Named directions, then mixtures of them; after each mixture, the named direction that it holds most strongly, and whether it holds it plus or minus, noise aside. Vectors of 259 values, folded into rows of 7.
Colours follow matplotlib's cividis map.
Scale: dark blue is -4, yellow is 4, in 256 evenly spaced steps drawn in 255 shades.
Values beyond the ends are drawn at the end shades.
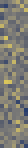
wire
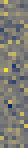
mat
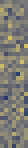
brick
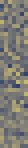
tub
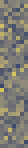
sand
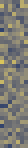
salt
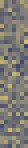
salt, plus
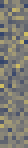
sand, minus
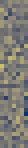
brick, plus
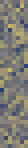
sand, minus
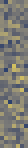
mat, minus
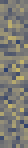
brick, plus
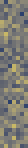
tub, plus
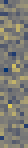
mat, minus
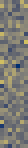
salt, plus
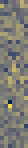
mat, minus
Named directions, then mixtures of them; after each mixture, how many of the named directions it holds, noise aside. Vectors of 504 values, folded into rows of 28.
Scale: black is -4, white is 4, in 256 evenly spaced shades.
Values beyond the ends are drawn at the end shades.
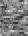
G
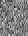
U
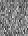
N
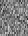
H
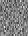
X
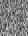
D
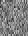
one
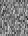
one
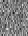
two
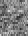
three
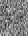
three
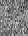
three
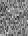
four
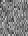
one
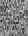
two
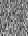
one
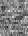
two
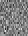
two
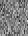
two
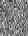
two
